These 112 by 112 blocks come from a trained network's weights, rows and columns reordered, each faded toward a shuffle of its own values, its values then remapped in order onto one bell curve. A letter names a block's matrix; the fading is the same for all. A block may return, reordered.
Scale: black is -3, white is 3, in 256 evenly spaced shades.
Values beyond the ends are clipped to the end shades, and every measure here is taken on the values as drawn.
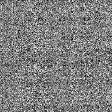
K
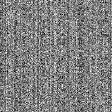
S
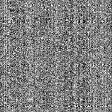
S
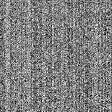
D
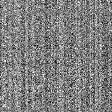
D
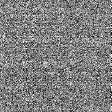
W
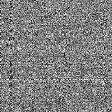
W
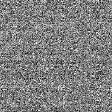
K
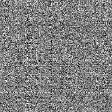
K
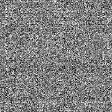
K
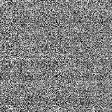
W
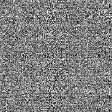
W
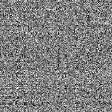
K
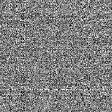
W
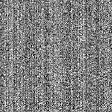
D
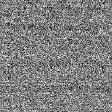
K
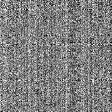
S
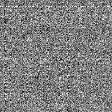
W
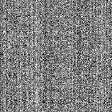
S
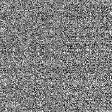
K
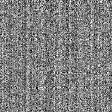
S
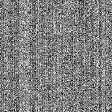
D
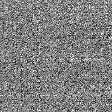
K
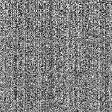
S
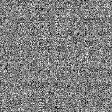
K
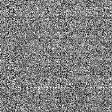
W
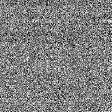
K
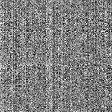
S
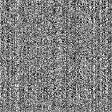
S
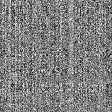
S
